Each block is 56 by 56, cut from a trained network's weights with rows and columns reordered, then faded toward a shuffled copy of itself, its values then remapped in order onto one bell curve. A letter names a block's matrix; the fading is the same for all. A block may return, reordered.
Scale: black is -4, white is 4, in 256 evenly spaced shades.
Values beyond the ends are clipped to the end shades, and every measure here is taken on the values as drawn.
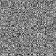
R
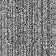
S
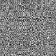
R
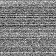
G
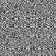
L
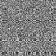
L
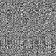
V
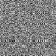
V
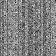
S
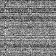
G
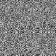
V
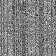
S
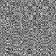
R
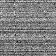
G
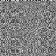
L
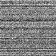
G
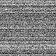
G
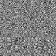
V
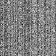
S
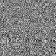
R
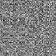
R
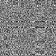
L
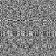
L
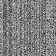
S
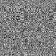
V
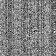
S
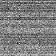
G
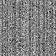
S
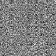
R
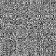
V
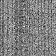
S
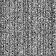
S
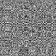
V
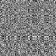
L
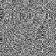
R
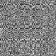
L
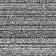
G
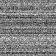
G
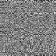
V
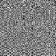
R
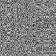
R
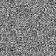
V
